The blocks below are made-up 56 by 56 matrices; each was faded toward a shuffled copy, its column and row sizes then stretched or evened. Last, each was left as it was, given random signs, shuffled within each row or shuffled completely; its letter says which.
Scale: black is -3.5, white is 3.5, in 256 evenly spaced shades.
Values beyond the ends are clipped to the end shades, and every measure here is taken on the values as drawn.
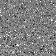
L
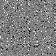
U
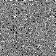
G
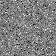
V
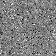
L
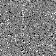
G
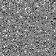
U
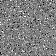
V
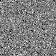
L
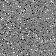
V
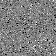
V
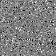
L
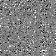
U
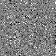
U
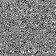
L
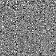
G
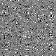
U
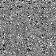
G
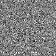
G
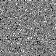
L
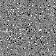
G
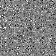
G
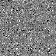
G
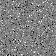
V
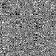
U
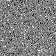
V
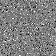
L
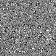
L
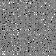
U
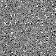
G
